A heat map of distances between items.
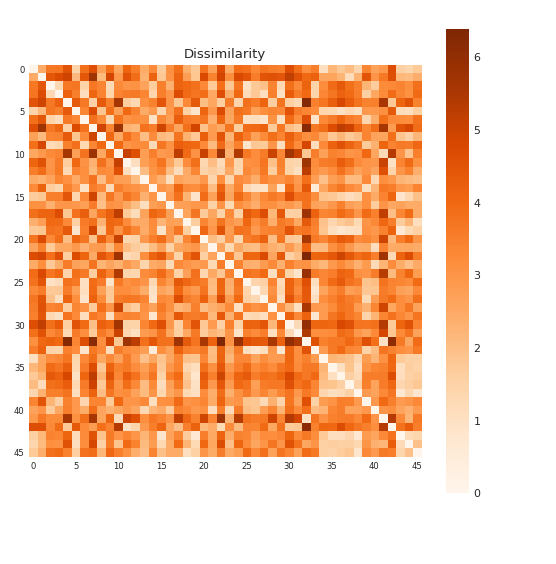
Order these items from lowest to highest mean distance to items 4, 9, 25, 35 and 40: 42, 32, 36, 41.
42, 36, 41, 32
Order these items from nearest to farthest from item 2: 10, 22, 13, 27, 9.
9, 27, 13, 10, 22
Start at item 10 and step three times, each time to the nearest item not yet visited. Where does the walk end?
44
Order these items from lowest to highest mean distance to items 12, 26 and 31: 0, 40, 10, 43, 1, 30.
30, 40, 43, 0, 1, 10
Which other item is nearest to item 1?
37
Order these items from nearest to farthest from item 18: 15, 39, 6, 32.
15, 39, 6, 32
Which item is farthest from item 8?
7
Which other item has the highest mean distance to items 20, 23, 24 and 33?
32
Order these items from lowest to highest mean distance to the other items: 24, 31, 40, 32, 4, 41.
40, 31, 24, 4, 41, 32
